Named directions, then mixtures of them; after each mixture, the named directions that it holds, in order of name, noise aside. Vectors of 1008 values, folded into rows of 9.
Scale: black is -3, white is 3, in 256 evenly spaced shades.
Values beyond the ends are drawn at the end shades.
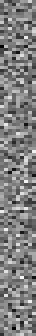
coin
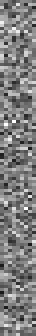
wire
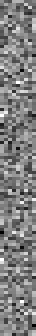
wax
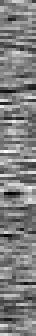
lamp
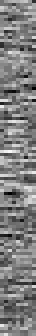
lamp.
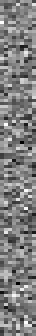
coin, lamp, wire.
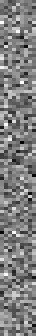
coin, wax, wire.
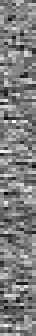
lamp, wire.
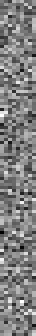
wax.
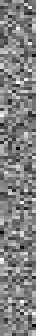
wax.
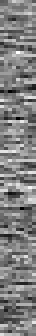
lamp.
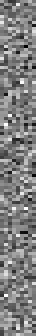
coin, wire.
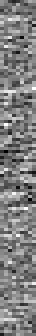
coin, lamp, wire.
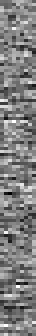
lamp, wire.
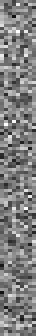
wire.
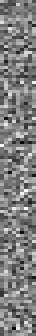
coin, wire.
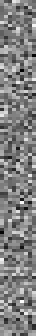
wax.
